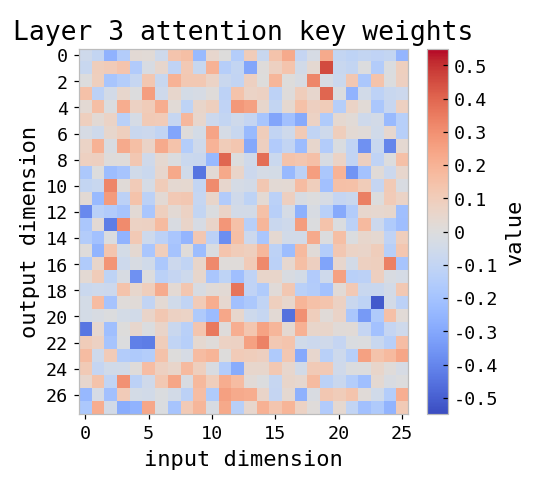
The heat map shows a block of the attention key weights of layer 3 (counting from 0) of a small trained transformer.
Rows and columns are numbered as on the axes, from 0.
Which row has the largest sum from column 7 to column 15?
21
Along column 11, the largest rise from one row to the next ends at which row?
15
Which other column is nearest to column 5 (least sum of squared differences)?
8
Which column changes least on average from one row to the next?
20
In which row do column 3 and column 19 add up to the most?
1
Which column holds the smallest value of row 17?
4
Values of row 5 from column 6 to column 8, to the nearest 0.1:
0.1 -0.1 0.2
